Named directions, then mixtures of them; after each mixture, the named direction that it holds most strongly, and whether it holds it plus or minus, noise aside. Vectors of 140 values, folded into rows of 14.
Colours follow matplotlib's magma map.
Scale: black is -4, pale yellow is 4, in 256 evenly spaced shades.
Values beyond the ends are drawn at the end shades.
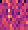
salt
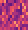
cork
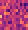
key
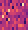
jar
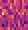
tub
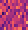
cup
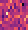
jar, minus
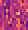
key, minus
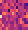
key, plus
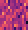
cup, minus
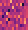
jar, minus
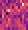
jar, plus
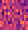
key, plus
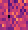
salt, minus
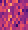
salt, plus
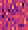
jar, minus
